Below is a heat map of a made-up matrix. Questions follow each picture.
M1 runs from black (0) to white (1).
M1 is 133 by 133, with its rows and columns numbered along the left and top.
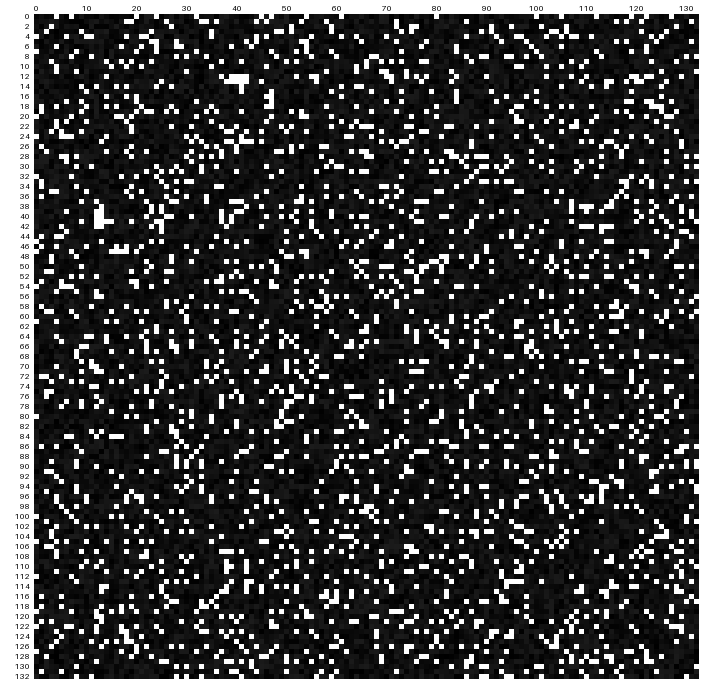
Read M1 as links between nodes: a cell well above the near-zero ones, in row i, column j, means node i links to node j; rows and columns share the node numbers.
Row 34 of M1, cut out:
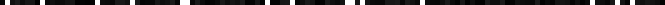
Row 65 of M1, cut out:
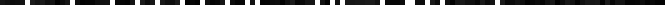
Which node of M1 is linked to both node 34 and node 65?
node 36
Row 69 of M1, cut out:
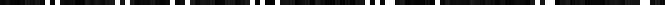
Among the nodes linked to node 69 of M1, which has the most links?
node 129
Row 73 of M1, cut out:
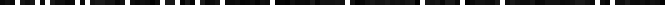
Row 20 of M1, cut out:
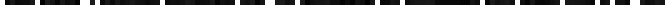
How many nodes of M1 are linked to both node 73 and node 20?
6
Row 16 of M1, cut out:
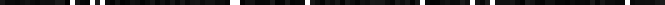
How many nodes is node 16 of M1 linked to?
10
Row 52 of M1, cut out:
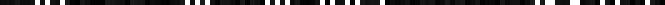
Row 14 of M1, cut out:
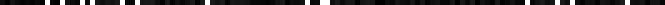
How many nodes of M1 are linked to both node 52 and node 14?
5
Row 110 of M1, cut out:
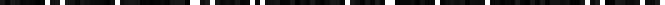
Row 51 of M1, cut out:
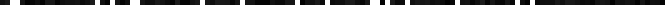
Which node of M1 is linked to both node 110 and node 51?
node 77
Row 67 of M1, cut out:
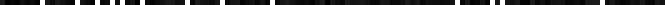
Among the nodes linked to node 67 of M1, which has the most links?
node 37
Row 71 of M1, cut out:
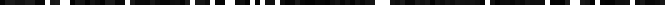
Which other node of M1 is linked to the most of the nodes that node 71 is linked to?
node 114
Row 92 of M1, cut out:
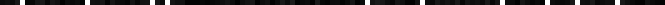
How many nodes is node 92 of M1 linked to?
10
